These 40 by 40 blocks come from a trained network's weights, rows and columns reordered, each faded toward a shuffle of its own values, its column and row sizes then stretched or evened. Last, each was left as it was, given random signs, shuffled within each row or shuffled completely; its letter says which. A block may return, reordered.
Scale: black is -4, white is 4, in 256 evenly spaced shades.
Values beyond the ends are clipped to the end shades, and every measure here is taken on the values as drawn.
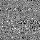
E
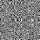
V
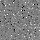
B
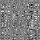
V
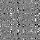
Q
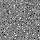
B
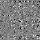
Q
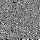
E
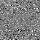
E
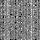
V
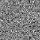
Q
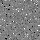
B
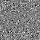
E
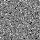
B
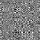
V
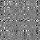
V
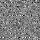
E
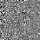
Q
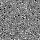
B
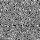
E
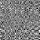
V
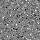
B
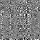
V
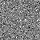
B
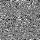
E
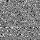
E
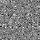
E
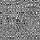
V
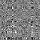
V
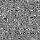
E
